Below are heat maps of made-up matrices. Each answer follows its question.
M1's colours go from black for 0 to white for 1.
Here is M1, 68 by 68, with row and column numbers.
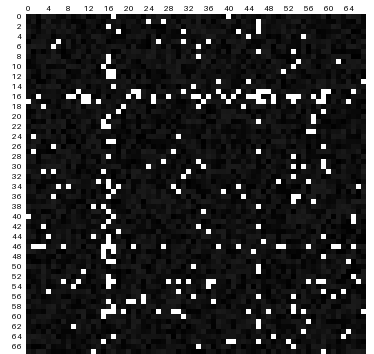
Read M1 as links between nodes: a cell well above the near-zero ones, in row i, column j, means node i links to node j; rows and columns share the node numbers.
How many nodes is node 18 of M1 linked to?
4
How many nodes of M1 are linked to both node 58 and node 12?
1
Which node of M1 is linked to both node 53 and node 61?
node 56
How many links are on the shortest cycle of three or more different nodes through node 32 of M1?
5
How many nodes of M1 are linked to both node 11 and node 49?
2
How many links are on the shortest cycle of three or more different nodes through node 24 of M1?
6
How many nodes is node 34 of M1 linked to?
7
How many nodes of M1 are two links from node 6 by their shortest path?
9
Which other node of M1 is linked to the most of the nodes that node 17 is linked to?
node 16
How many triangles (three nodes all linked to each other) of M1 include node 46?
8
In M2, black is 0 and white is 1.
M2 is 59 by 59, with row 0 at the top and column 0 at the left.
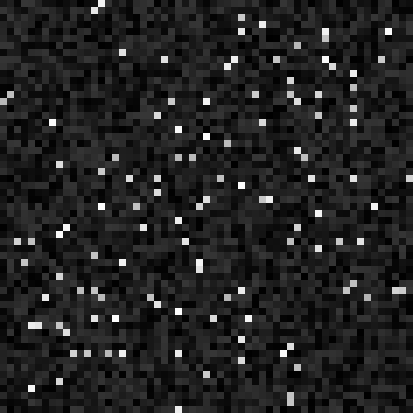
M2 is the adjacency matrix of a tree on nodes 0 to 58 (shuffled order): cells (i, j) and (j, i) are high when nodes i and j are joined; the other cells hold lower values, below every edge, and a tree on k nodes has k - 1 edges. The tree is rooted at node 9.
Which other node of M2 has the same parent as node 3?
17
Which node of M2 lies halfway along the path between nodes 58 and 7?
50
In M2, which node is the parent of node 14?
42
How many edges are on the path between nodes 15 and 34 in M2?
8
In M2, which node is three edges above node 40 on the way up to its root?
37
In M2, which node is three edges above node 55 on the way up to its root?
41
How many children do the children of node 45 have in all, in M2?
3
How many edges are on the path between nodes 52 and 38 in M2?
5
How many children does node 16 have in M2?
1
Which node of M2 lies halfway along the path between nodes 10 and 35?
22
